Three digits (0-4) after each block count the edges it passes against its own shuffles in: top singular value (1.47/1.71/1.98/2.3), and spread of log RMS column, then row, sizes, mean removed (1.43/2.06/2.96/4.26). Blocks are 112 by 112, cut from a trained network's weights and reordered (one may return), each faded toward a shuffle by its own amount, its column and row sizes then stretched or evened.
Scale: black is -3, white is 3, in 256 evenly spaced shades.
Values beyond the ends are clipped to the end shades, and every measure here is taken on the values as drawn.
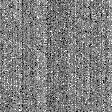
3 1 0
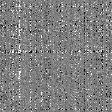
2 3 2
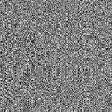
3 2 1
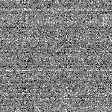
2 1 1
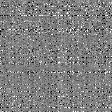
1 1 3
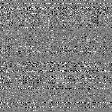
0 2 4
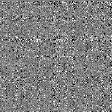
0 3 3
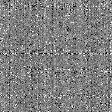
2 1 2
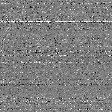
3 0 3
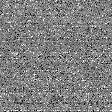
1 0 1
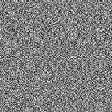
4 0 2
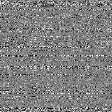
2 1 4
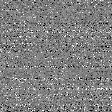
0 0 3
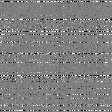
3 0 4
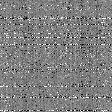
2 0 3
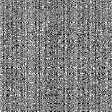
4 0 3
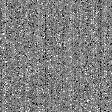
1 1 0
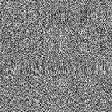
3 1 1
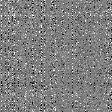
1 3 0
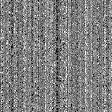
4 3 0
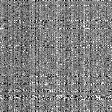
4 1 3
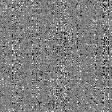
0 3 0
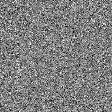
0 1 0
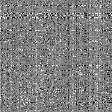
3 1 3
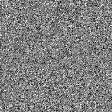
1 0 1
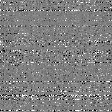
1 1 4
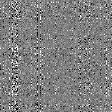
0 4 2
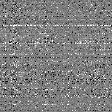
2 2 3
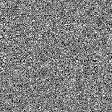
1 0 1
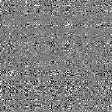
1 3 4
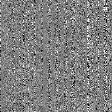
0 4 0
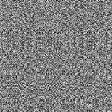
4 0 2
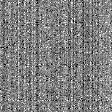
4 1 2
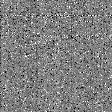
0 0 1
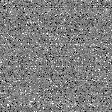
0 0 1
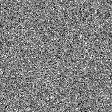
0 0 0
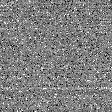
0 0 0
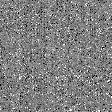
0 0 1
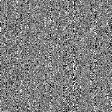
1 3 0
